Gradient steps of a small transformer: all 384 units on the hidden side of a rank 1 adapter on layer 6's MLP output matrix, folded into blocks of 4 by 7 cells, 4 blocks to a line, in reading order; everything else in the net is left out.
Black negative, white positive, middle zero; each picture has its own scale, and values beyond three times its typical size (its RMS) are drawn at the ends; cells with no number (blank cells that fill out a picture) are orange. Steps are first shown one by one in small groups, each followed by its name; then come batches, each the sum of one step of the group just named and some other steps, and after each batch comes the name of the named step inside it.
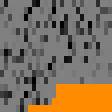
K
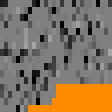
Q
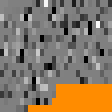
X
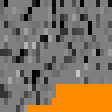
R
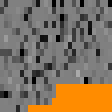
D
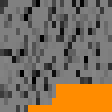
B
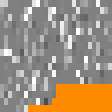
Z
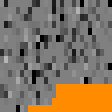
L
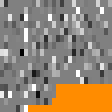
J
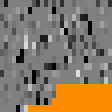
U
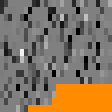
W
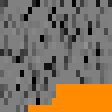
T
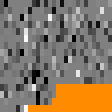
J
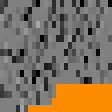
B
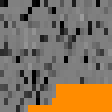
Q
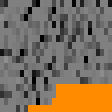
L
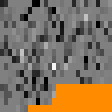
W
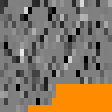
W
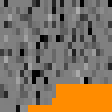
L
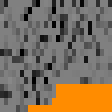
D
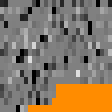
Q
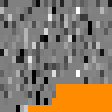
U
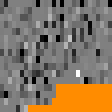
D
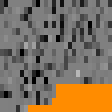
D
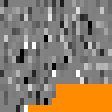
U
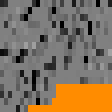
Q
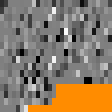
B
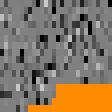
X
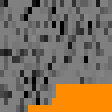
K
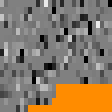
X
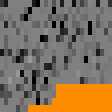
T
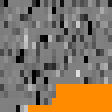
U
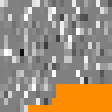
Z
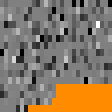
L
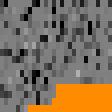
R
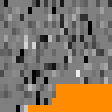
U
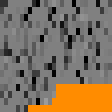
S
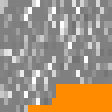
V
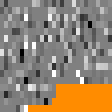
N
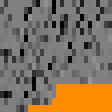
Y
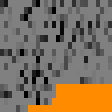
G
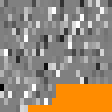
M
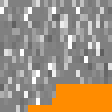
V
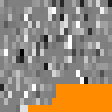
M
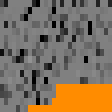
G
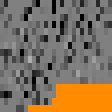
Y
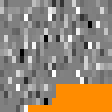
N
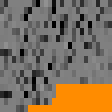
Y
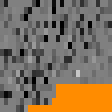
Y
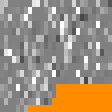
V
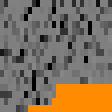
Y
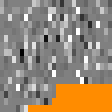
N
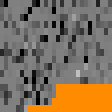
G
